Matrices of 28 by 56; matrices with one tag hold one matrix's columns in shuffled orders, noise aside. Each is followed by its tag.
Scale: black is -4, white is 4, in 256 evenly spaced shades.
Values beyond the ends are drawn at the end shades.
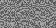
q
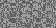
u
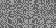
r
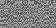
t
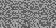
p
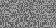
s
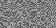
q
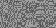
s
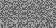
p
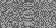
q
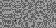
s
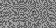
q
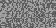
u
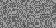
s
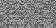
p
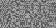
s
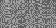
r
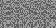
p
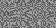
q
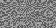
q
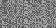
r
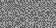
q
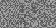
s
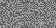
q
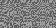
q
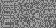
s
